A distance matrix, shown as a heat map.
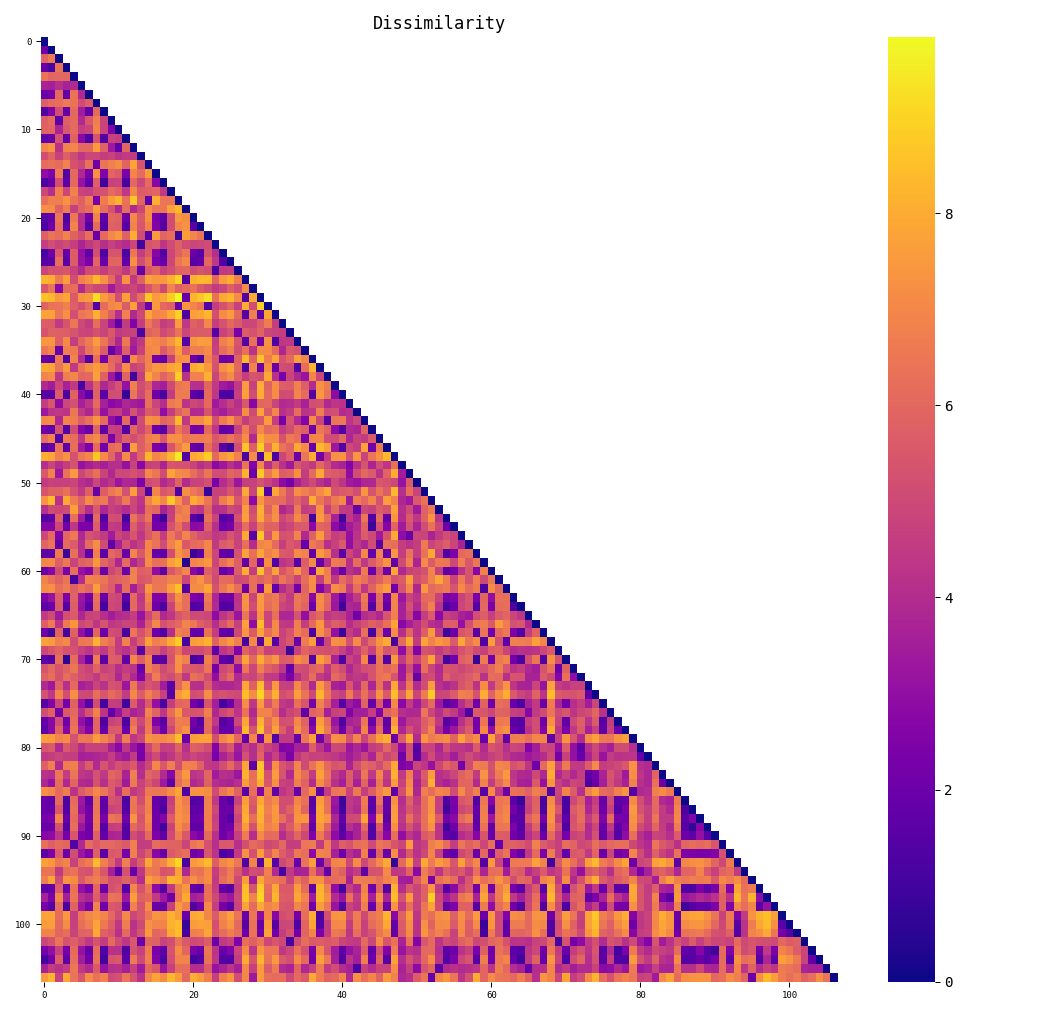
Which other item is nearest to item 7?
30
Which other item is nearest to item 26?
23
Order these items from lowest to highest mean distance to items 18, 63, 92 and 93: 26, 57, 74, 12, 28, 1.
1, 26, 28, 57, 12, 74
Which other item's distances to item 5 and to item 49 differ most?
39
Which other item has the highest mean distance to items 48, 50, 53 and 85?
18
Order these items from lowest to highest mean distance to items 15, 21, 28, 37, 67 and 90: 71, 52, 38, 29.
71, 38, 52, 29
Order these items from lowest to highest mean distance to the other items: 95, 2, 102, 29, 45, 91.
102, 2, 91, 45, 95, 29
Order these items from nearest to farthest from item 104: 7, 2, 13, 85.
13, 2, 7, 85
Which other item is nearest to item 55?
44
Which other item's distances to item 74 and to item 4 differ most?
61
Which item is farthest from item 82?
29
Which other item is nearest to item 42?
105
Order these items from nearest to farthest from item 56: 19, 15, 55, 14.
55, 14, 15, 19
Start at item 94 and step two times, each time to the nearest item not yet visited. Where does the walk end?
10
